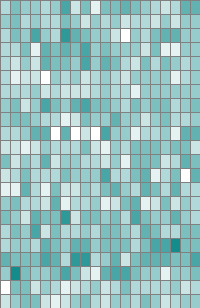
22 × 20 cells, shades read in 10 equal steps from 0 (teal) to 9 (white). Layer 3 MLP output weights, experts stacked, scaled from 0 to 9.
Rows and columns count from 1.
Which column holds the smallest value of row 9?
12
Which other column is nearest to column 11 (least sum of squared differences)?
20
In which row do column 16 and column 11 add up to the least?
18
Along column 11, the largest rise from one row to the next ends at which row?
11
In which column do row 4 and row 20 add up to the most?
17
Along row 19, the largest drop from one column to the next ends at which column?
8
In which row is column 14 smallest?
16
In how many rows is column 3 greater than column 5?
9
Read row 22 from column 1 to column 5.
7 5 4 4 7
